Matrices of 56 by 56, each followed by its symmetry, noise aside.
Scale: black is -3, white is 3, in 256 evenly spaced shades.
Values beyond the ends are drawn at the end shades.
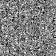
mirrored top to bottom.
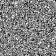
symmetric across the other diagonal.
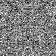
mirrored left to right.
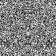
mirrored left to right.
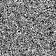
antisymmetric.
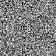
mirrored top to bottom.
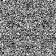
mirrored left to right.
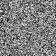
no symmetry.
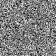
symmetric.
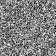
symmetric.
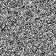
antisymmetric.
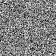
same after a half turn.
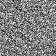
no symmetry.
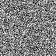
same after a half turn.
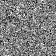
antisymmetric.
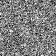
symmetric across the other diagonal.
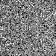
mirrored top to bottom.
